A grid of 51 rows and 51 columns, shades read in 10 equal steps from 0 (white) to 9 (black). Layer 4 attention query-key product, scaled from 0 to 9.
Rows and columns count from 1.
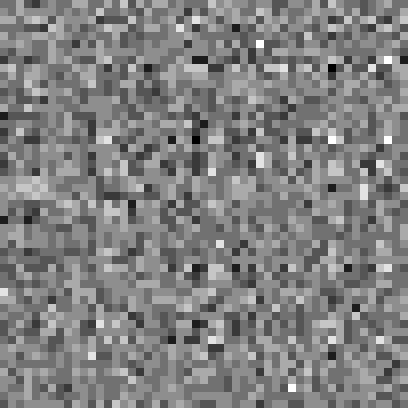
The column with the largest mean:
25
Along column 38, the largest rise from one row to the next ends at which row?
39
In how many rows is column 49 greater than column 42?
21
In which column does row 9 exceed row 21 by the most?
42
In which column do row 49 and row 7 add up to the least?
37
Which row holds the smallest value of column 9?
26
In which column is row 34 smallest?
49
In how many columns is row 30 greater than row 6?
21
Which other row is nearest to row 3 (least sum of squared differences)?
45
